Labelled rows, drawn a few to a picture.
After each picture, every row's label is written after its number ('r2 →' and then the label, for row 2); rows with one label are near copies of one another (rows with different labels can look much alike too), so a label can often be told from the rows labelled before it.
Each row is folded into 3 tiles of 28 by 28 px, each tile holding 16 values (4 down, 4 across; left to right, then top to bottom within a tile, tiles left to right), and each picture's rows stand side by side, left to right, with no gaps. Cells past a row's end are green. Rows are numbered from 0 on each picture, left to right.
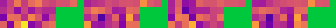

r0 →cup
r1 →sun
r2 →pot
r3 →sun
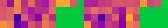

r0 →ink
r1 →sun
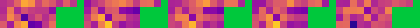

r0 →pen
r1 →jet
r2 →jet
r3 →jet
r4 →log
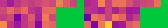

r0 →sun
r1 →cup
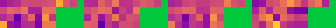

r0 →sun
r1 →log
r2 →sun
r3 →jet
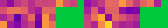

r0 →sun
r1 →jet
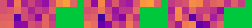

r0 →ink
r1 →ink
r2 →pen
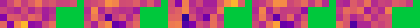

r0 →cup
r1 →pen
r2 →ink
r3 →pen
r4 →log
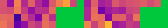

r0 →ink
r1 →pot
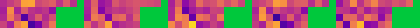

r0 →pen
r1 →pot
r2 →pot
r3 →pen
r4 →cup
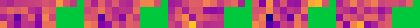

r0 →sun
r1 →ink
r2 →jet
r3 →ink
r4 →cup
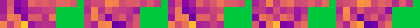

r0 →pot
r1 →pen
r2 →pot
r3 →cup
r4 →pen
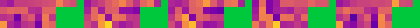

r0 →sun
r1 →jet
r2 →jet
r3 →pot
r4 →sun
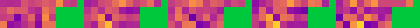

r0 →sun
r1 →jet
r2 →pen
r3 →jet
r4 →cup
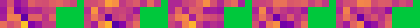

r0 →pot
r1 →pen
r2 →jet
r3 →pen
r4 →pen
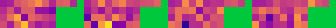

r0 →jet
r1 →cup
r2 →log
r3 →sun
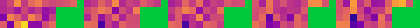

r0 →cup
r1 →log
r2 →log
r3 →ink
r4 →ink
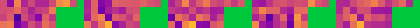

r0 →ink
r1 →pot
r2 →cup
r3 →sun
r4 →jet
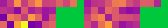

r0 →cup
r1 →jet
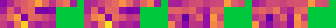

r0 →jet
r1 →jet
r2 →sun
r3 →sun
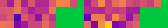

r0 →ink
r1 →cup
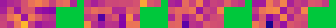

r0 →jet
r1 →sun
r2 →log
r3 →log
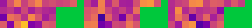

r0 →cup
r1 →ink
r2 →pen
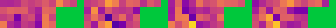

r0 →sun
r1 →pen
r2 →pot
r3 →jet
